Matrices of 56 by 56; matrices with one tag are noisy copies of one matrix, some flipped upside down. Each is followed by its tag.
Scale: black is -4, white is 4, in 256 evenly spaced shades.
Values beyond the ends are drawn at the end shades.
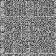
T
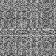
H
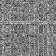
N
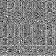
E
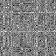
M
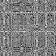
M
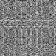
H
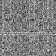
N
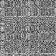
T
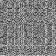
E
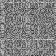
T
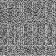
E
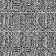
M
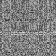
N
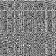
E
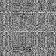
M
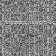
N
